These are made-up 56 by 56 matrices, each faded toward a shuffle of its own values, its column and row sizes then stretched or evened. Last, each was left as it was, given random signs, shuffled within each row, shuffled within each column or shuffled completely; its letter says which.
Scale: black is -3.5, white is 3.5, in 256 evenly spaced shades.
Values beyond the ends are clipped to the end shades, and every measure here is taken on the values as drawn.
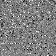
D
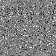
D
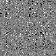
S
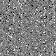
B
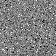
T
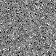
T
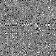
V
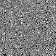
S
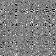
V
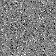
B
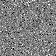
T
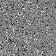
B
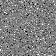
T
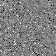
T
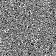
T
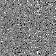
B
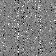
B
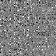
V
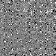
V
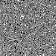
B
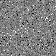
T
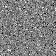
T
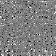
V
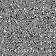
D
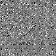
S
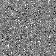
B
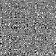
V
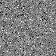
T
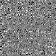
V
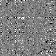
V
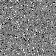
T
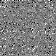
S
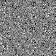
B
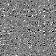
V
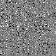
S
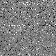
D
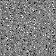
B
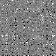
V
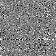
S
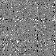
S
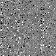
S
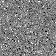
T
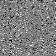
S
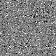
D
